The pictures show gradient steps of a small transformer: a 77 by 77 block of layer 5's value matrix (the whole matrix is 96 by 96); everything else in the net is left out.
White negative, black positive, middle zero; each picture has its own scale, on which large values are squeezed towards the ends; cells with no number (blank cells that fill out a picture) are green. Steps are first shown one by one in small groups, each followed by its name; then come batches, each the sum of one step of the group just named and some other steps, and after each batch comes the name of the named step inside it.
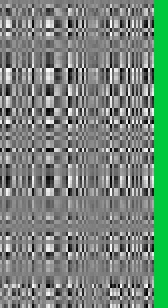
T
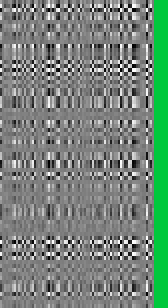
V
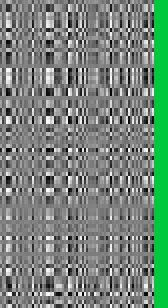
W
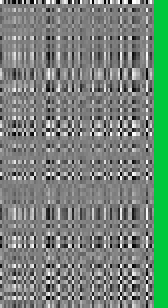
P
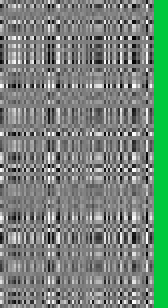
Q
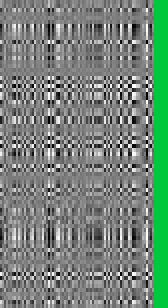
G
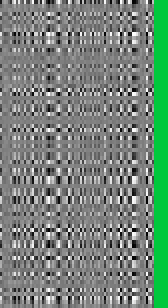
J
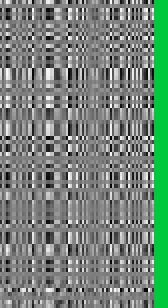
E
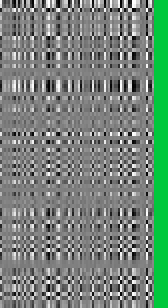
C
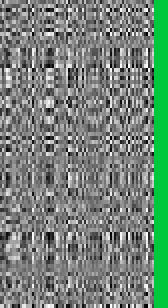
E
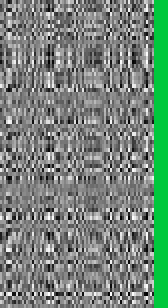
Q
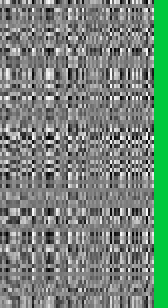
E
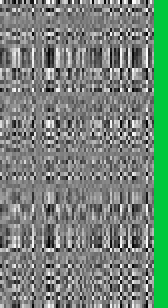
P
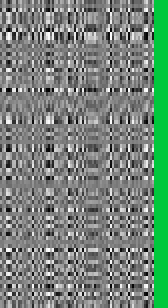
W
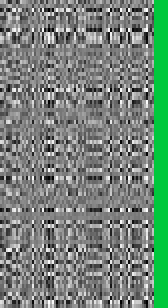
G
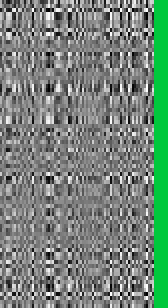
C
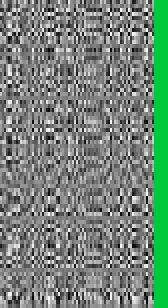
J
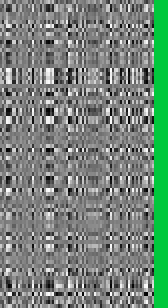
W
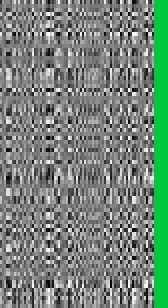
J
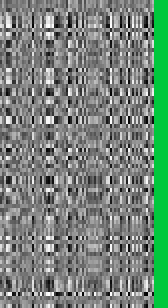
W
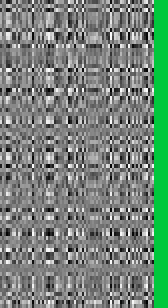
T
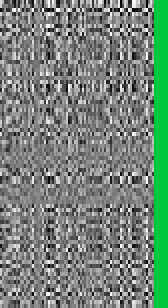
C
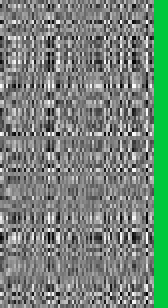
Q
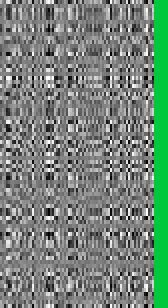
G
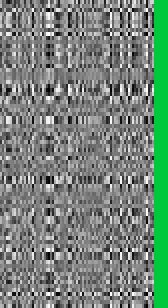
C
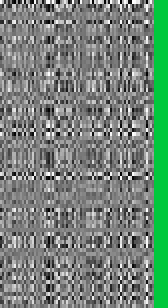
P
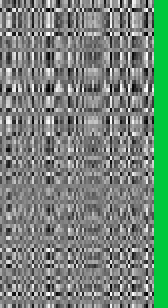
C
